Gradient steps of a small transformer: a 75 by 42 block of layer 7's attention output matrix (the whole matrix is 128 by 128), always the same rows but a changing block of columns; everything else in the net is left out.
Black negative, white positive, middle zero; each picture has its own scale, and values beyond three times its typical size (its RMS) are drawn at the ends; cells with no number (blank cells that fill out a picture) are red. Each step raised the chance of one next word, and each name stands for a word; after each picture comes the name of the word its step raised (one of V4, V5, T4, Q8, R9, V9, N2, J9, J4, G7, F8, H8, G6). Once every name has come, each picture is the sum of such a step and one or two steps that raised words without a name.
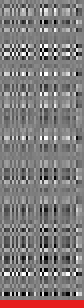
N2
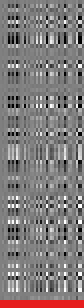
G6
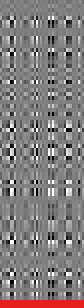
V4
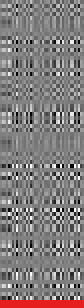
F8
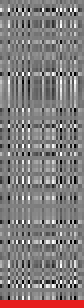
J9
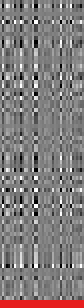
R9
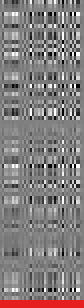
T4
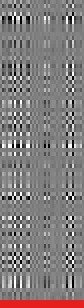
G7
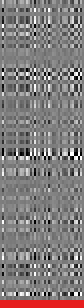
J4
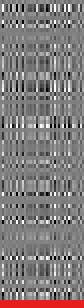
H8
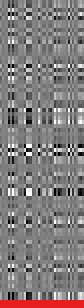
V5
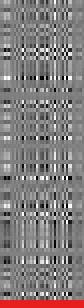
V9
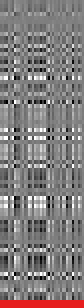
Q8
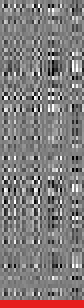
R9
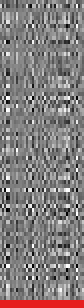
R9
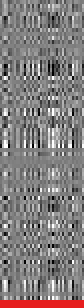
G7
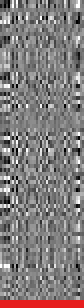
R9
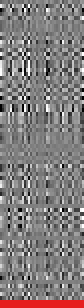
F8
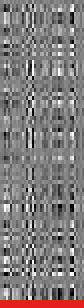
N2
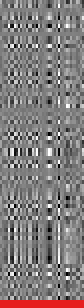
G6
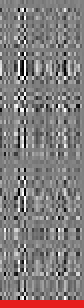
G6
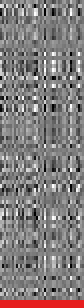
R9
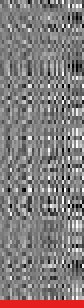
R9
